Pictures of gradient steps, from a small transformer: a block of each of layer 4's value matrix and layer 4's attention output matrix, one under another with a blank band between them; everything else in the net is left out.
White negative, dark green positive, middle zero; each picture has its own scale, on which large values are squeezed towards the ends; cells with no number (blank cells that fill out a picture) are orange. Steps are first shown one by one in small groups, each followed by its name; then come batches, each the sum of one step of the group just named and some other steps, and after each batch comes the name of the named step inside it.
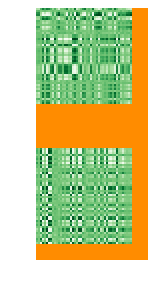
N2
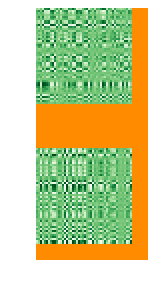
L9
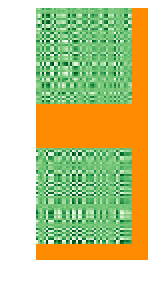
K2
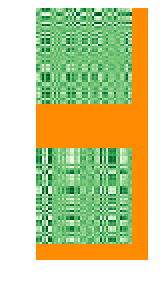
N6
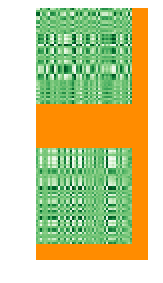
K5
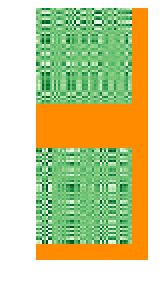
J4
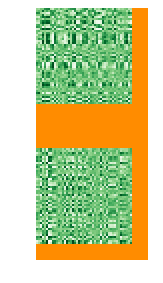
J4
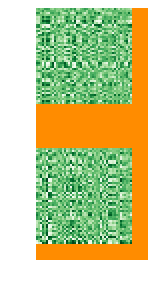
L9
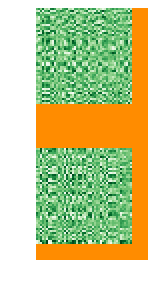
J4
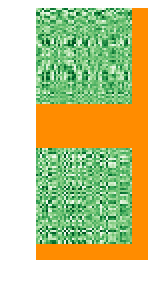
K5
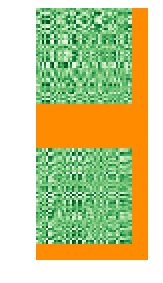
K2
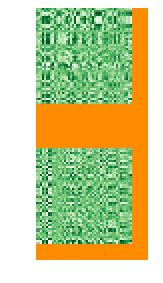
N2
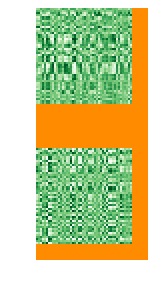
N2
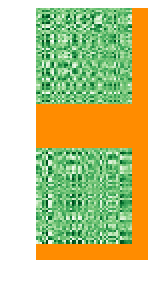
K2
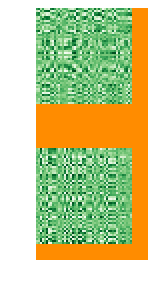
N2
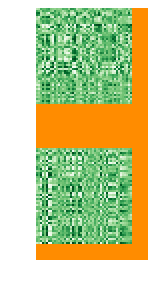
K5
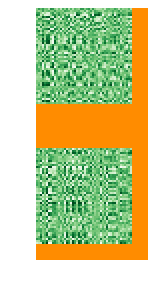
N6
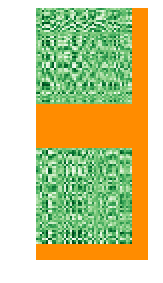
L9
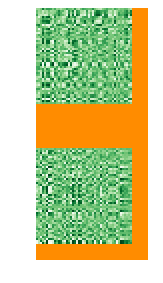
K2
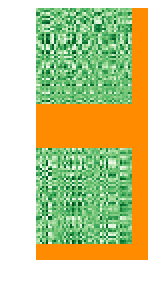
K5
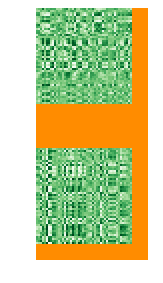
N6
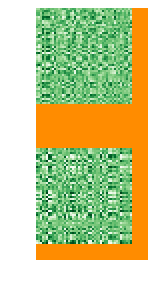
N6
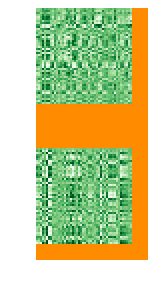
J4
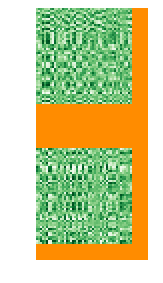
J4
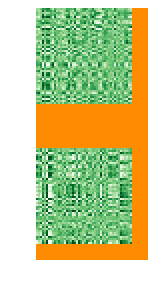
J4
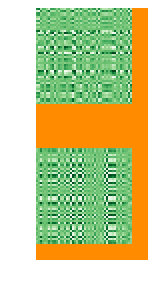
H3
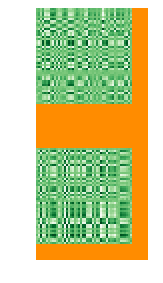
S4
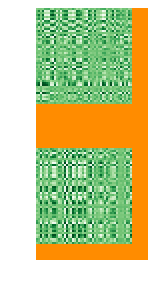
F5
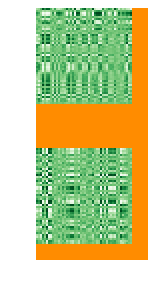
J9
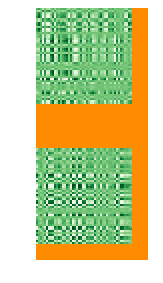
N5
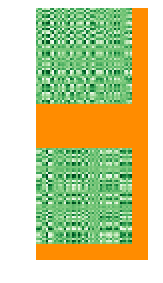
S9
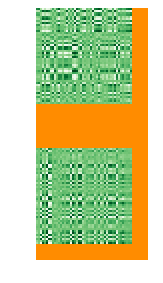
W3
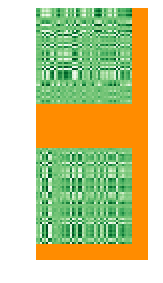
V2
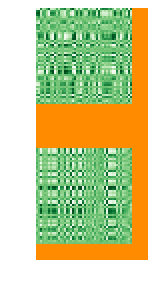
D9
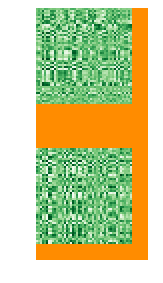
F5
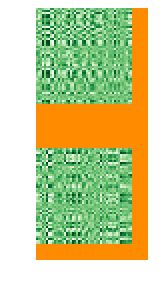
S9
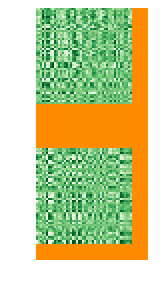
D9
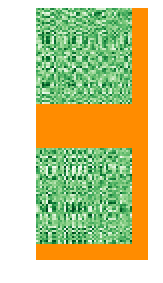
J9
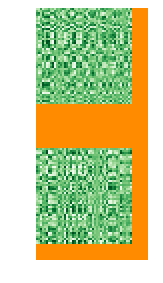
D9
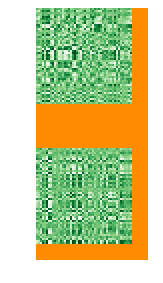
W3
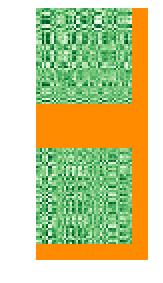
F5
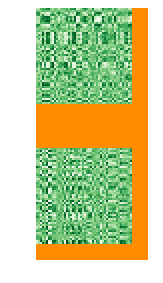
D9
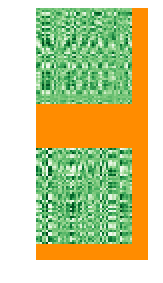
J9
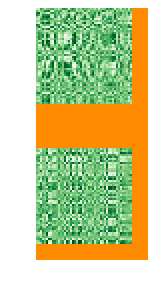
D9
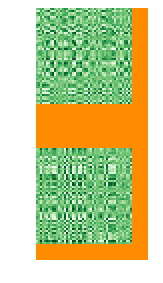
N5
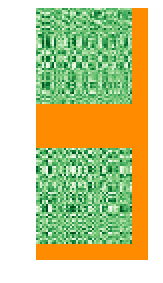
J9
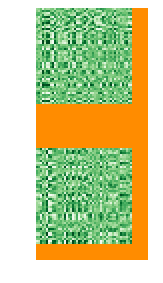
S9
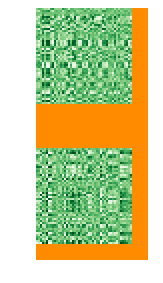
S4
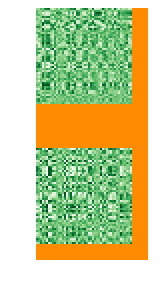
J9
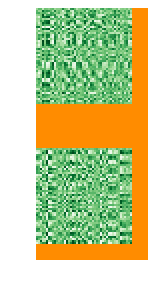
S9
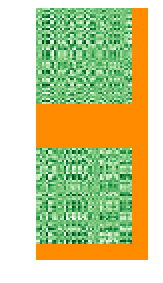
S9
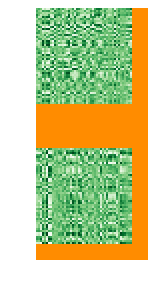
V2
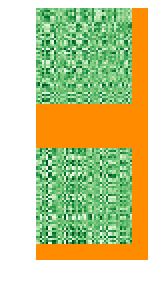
H3
